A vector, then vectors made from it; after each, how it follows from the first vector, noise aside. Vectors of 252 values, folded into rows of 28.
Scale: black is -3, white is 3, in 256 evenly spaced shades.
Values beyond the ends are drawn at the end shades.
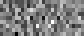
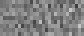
wrapped around, shrunk.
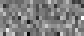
wrapped around, negated, partly zeroed.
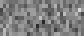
wrapped around, shrunk.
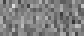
wrapped around, shrunk.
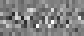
partly zeroed.
